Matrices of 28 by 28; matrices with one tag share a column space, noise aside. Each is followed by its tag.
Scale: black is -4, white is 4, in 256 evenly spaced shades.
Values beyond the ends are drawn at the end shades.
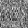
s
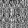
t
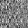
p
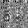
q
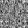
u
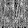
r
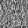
u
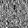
u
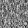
u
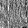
r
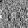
s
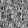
s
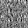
t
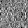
s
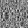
s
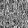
u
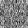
u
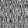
t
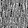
r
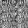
t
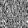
u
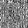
q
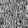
u
